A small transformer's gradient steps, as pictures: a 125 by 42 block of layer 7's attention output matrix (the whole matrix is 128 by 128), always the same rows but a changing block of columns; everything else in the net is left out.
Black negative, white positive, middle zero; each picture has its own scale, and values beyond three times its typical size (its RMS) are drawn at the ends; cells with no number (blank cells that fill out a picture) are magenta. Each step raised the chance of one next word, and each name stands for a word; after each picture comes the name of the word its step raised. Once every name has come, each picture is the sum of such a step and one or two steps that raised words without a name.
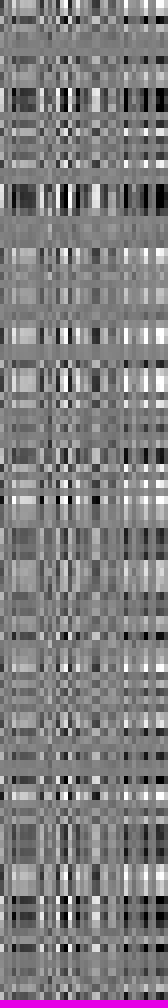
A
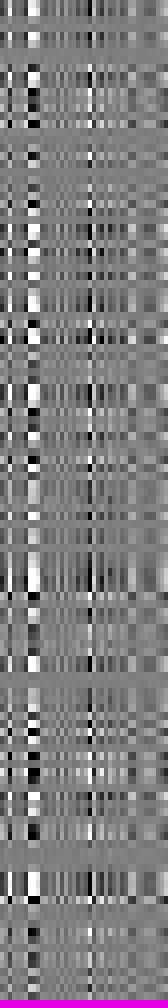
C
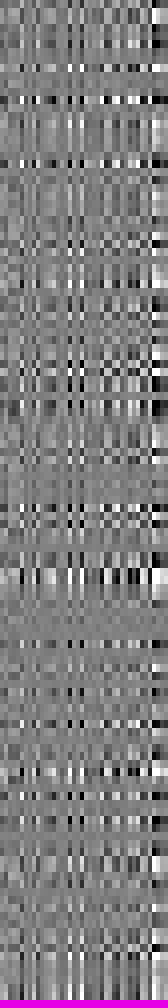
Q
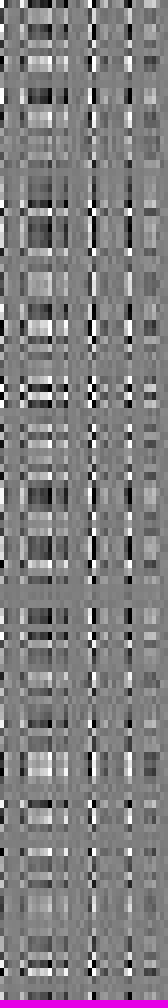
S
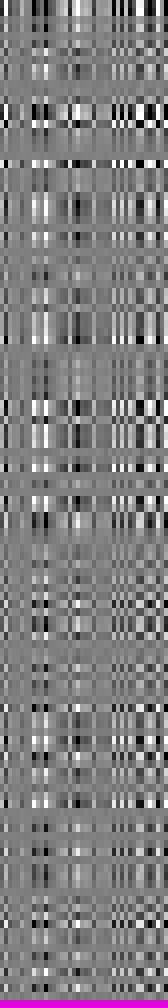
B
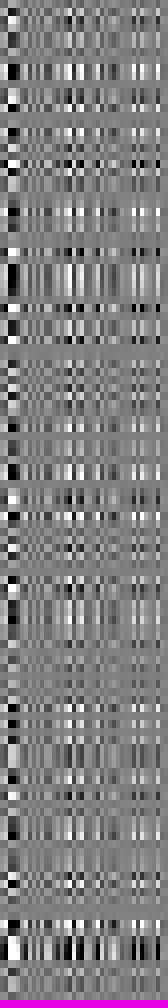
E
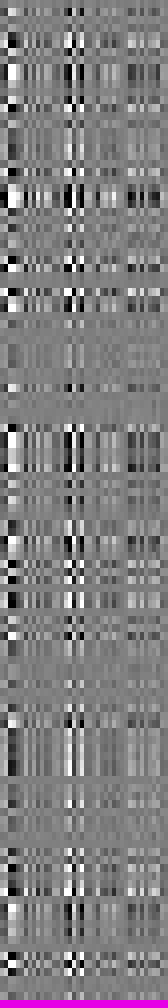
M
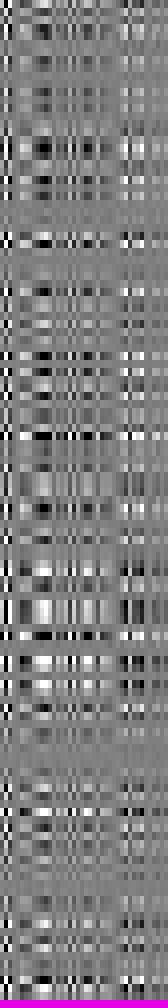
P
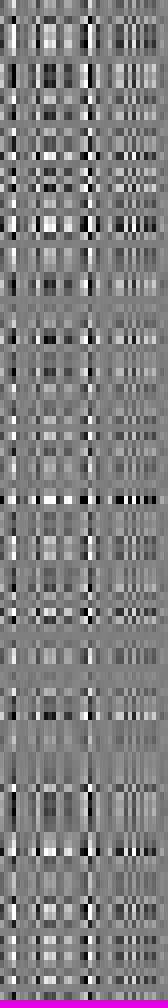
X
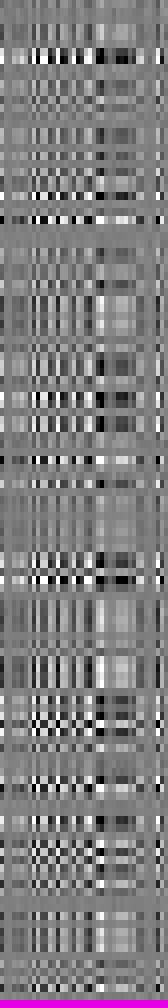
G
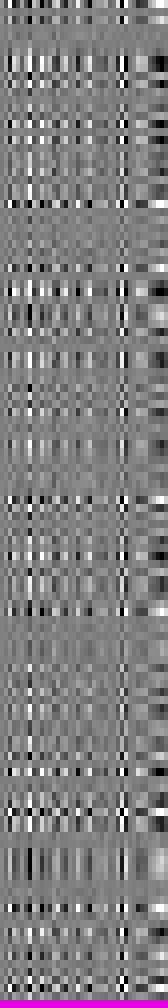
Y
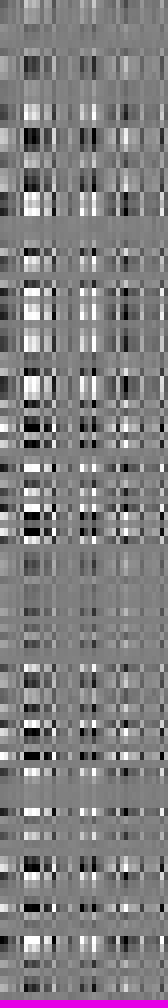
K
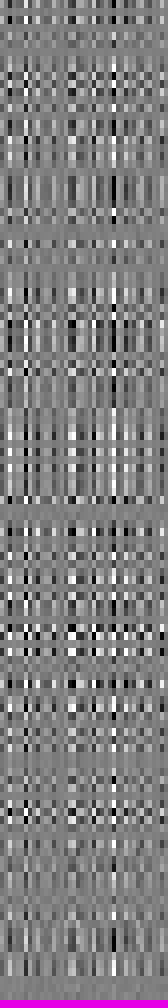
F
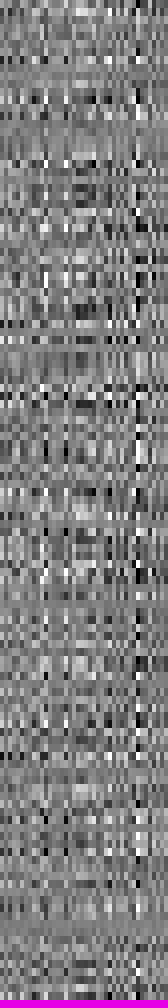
S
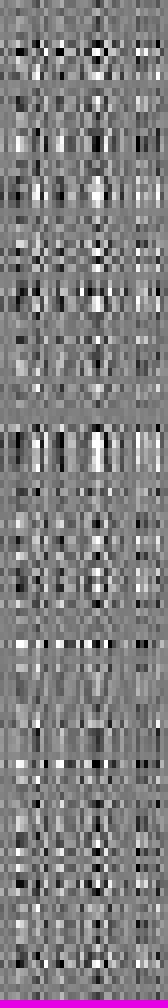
M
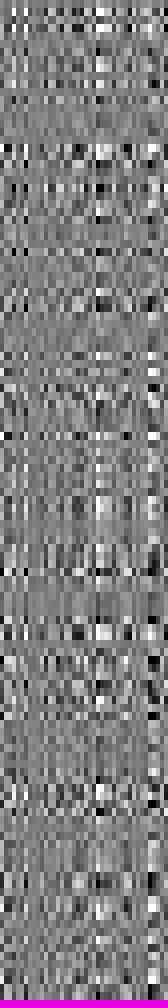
P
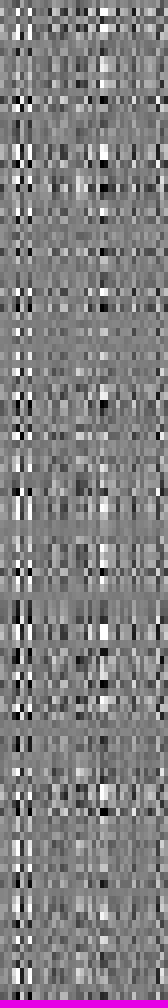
P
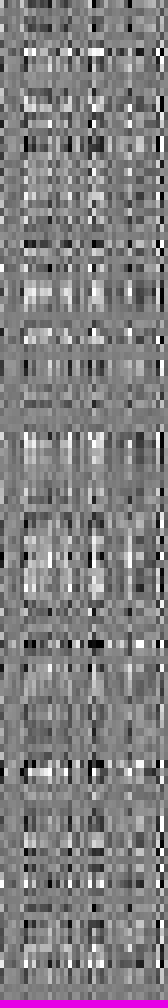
Y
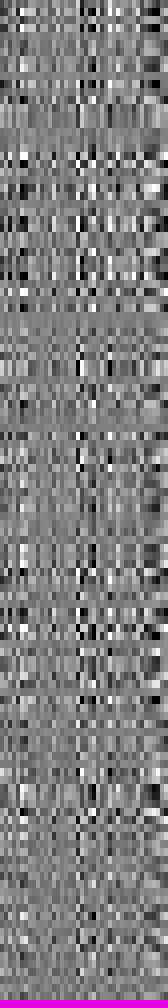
C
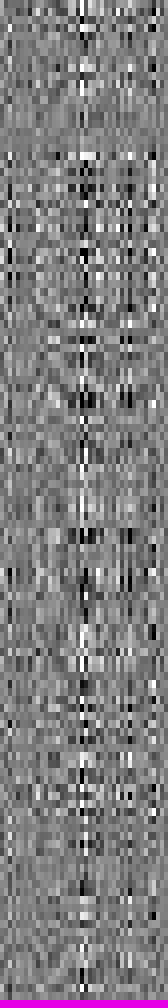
C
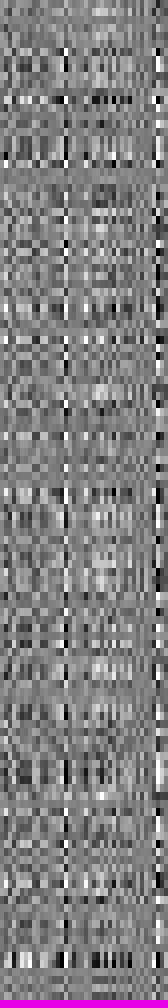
C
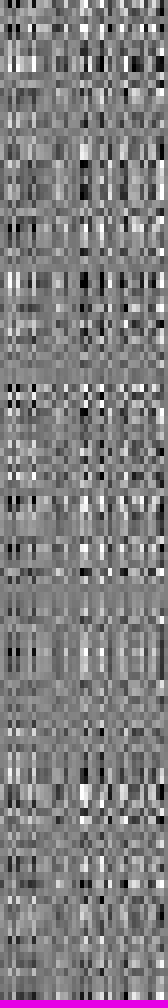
S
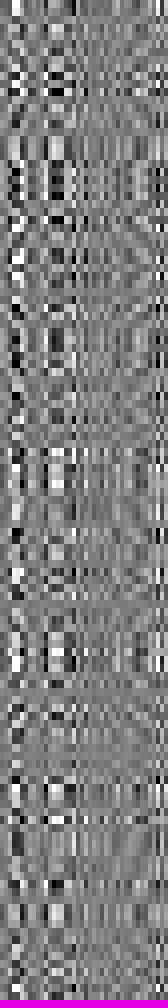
F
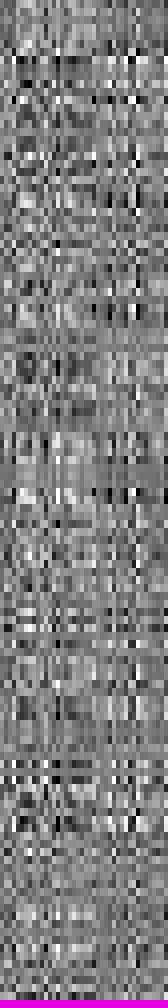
X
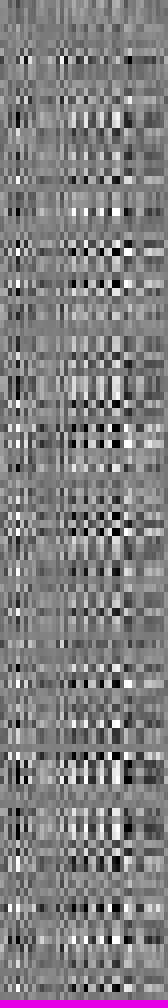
K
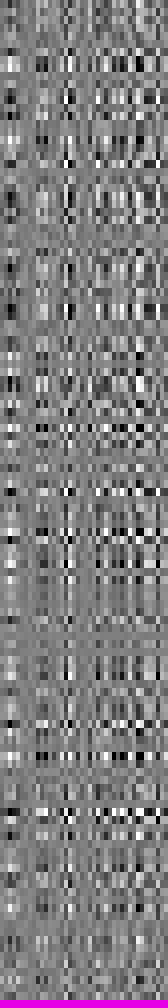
K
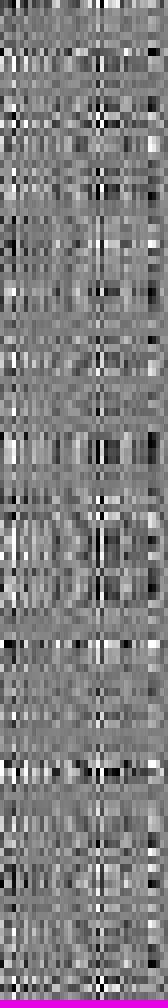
Y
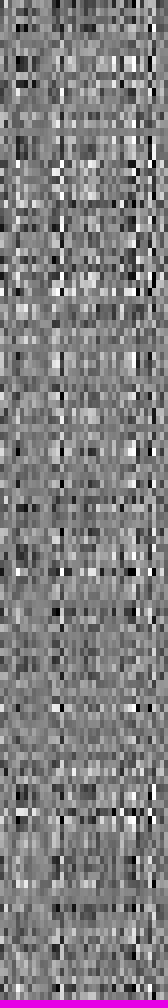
Y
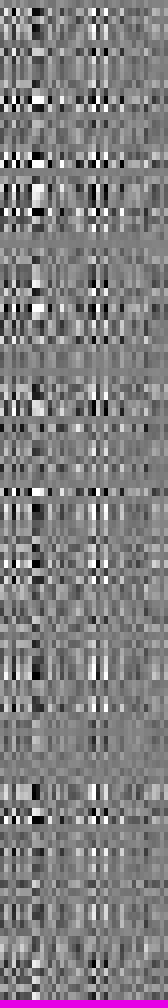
E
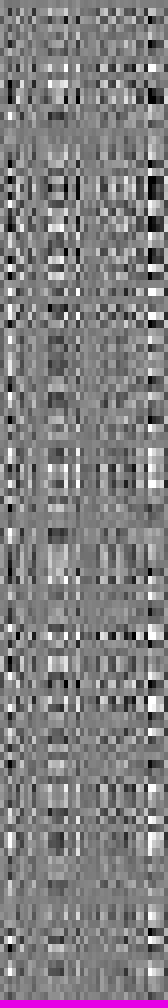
F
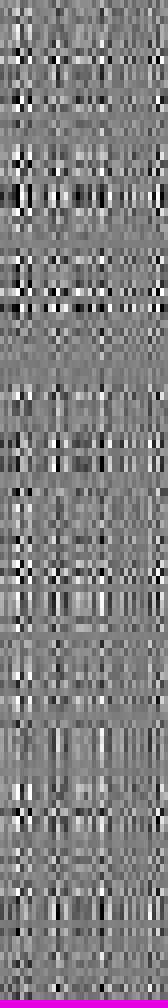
M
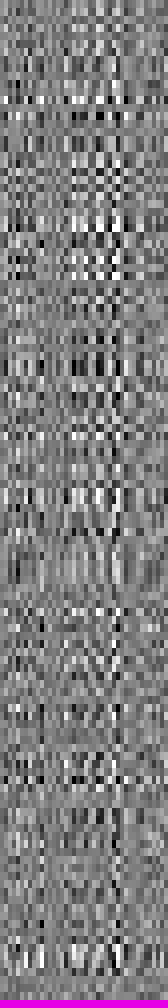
X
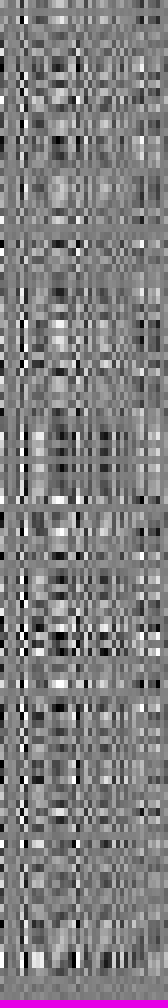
F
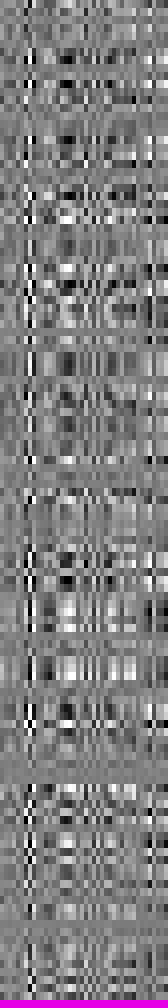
G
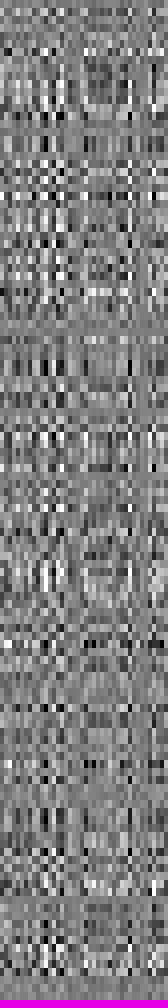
M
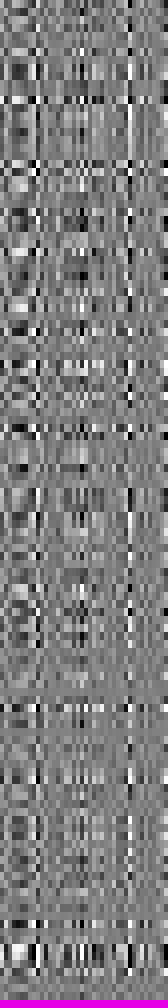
E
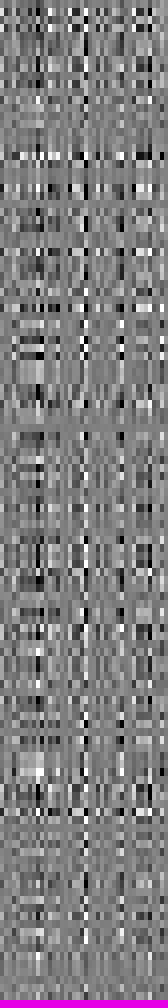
C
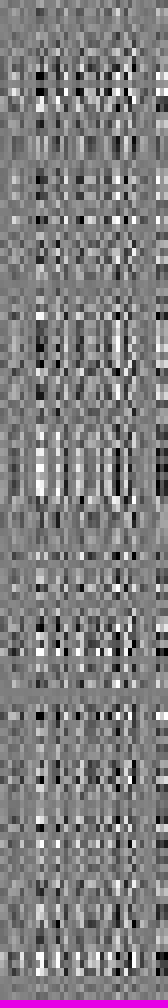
F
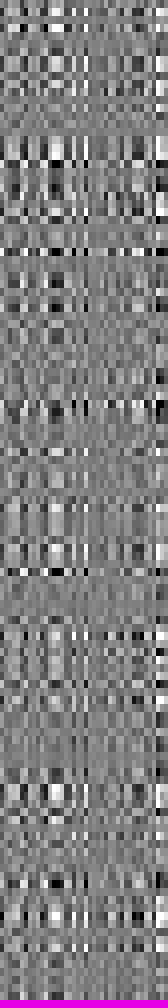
A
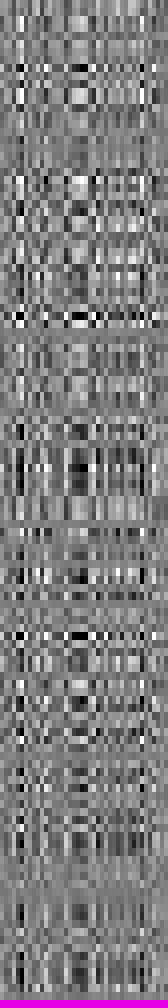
F
